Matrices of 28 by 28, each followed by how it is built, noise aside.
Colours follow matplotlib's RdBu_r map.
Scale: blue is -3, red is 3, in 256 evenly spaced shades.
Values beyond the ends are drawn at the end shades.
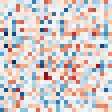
blocks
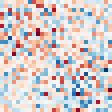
block diagonal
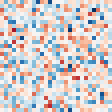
repeating rows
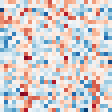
blocks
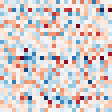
uneven rows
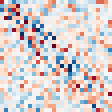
banded
